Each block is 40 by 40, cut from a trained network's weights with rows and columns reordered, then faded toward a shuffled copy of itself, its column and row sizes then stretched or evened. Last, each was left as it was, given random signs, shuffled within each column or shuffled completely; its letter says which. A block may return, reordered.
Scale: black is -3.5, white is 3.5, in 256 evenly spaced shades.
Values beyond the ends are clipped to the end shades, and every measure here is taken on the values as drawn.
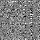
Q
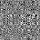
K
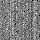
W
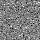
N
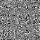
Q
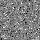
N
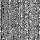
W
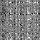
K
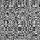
K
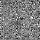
Q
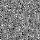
W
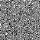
Q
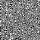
W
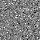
N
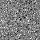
N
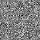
Q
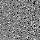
W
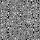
W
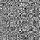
K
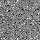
N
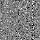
W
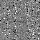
W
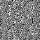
W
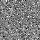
N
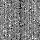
W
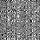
K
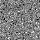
N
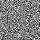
W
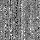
W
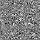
Q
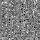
W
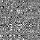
K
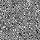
W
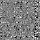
Q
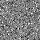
N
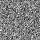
N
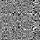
K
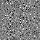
W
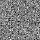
W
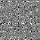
Q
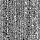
W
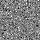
N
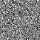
W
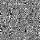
Q
